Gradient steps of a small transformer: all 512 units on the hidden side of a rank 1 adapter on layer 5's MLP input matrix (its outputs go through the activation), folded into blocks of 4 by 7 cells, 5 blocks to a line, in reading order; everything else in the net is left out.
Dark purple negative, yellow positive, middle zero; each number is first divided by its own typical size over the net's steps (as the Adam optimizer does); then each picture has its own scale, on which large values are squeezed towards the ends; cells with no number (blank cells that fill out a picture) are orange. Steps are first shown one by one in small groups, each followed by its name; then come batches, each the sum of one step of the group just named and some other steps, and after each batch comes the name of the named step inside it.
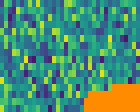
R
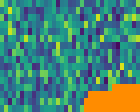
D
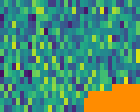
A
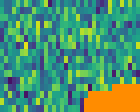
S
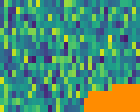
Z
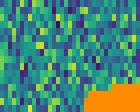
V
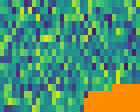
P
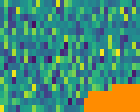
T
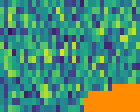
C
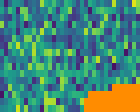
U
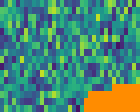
D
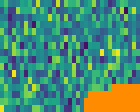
T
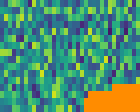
P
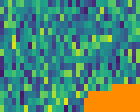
A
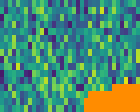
A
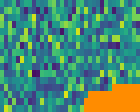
D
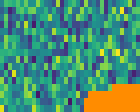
T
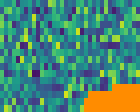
D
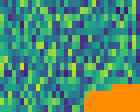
V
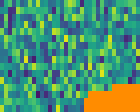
R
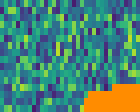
D
